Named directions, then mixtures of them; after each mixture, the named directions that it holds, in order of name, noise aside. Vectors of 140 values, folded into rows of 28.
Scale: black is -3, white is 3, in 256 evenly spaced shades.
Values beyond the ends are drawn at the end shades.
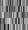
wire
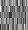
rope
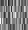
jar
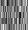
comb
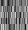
comb, jar.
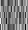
comb, jar, rope.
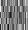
comb, rope.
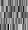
jar, rope, wire.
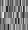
wire.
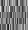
rope.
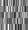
jar, wire.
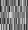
rope.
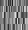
jar, wire.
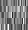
rope, wire.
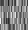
comb, jar.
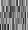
rope, wire.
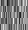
comb.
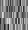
wire.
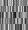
jar, wire.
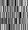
comb.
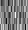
comb, jar, rope.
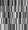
comb, jar.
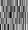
comb, rope, wire.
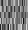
jar, rope, wire.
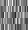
comb, jar, wire.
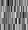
comb, jar, wire.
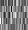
jar.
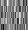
comb.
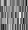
comb.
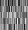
jar, rope, wire.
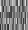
rope.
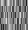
comb, jar.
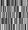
comb.
